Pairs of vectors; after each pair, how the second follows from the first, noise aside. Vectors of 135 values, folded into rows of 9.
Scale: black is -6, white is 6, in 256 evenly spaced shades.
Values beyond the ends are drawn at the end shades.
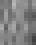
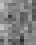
reversed, negated.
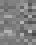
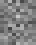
wrapped around, negated.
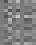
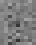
wrapped around, negated, partly zeroed.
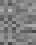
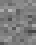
partly zeroed.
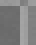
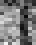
negated, scaled up.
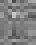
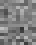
reversed, negated.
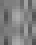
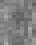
negated, shrunk.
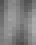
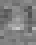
wrapped around, negated, partly zeroed.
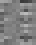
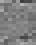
partly zeroed.
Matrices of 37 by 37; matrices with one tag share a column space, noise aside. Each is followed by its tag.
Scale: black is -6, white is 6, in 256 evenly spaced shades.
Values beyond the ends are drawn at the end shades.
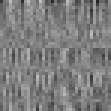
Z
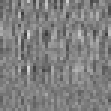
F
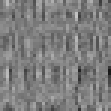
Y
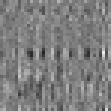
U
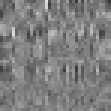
F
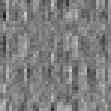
Y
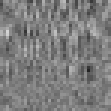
F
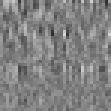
F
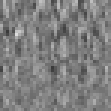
F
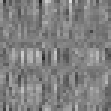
Z
